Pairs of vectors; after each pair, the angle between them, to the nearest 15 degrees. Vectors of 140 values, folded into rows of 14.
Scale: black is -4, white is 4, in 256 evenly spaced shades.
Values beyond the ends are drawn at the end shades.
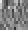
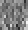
75 degrees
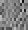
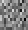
45 degrees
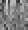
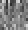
165 degrees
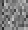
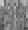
105 degrees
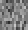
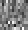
105 degrees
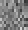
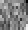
75 degrees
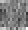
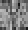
135 degrees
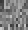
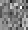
90 degrees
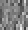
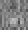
90 degrees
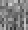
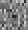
60 degrees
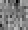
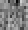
30 degrees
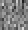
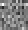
45 degrees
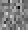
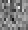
135 degrees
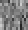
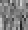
15 degrees
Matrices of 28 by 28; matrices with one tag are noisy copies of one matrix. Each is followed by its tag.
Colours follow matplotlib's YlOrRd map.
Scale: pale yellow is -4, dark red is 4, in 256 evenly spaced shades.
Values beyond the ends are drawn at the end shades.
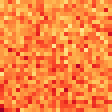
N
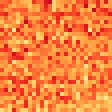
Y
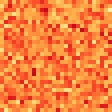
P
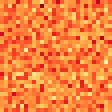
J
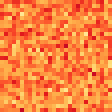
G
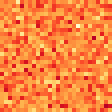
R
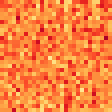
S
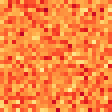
P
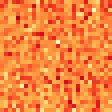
S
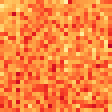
N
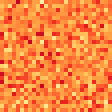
J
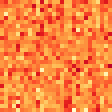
S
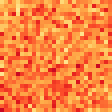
N
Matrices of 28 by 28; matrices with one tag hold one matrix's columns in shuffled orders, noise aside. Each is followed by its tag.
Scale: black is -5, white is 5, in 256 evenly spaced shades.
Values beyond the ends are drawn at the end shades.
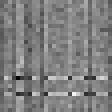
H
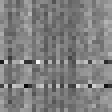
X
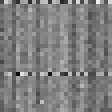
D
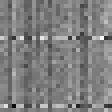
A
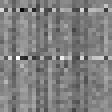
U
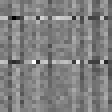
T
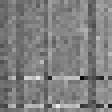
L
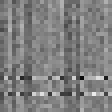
H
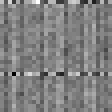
D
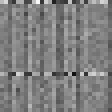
D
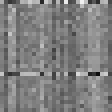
D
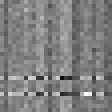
H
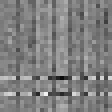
H
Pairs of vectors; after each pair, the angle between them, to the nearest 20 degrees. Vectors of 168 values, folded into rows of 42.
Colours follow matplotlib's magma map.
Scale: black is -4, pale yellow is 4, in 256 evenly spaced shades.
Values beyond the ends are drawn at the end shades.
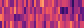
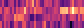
140 degrees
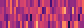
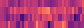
60 degrees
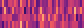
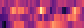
80 degrees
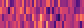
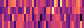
140 degrees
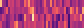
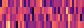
140 degrees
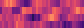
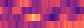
160 degrees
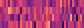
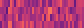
60 degrees
